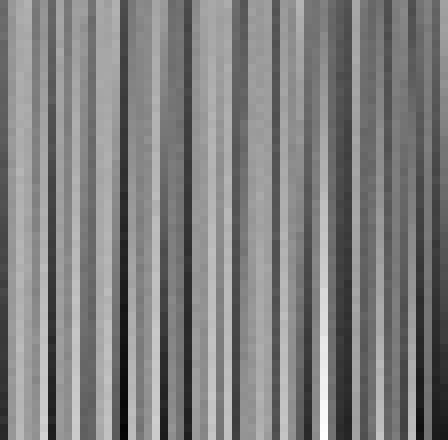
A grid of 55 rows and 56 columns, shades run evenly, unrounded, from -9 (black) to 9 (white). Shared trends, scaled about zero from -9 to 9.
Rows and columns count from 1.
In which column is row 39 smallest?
16
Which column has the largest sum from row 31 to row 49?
41
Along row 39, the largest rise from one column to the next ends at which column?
17
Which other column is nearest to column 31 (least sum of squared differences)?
22
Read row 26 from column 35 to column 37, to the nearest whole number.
-3 3 1
